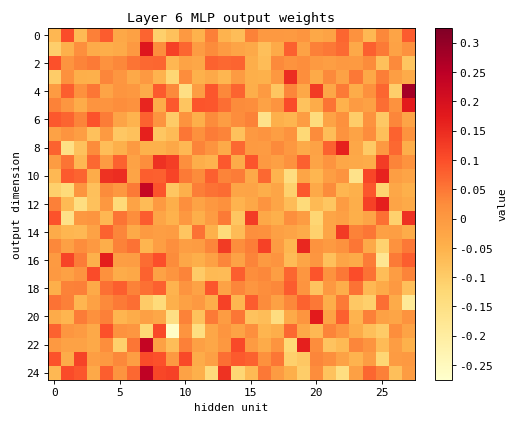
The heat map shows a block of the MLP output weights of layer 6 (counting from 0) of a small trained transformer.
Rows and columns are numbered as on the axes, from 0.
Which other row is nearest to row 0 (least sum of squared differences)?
3
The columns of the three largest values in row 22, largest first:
7, 19, 14
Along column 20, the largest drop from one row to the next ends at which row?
21
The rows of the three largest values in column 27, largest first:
4, 5, 13
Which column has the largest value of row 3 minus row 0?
18
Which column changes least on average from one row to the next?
26
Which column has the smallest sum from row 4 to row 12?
23
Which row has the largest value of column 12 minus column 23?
10
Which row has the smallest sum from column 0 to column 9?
12
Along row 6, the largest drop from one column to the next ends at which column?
16
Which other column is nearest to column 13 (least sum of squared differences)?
6
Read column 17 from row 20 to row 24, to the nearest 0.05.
-0.15 -0.05 0 0.05 0
